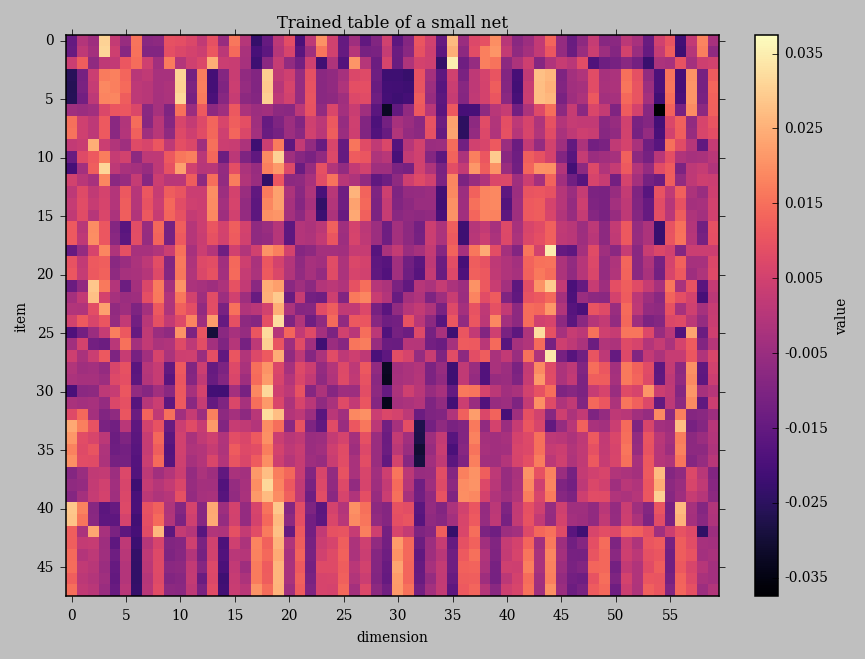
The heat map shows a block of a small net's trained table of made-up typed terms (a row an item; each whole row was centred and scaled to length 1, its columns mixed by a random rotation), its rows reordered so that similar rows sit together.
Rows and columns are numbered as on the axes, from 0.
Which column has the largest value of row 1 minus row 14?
23
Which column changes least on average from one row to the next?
59
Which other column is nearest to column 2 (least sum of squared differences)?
8
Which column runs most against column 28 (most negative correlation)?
33
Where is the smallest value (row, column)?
6, 54
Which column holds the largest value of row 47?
19
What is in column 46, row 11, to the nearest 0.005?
-0.02
